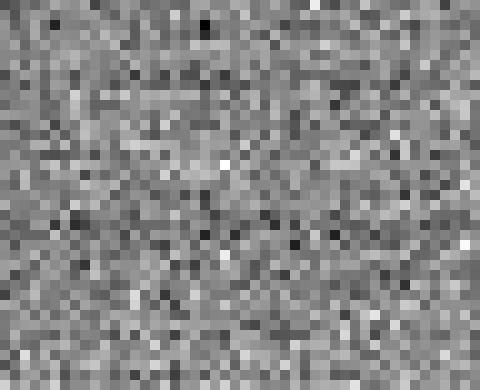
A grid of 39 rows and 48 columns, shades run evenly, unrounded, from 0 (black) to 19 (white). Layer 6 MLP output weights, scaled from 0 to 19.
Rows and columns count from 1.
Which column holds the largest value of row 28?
10
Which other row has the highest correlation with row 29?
11
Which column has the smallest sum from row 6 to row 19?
5
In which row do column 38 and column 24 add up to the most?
35
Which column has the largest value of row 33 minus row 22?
14
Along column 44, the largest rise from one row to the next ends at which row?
21
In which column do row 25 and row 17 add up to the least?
30
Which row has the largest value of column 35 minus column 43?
34
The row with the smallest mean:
23
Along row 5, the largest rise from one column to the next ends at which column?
29
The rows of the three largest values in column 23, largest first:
17, 26, 39
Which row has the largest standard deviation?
25
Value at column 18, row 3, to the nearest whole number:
11
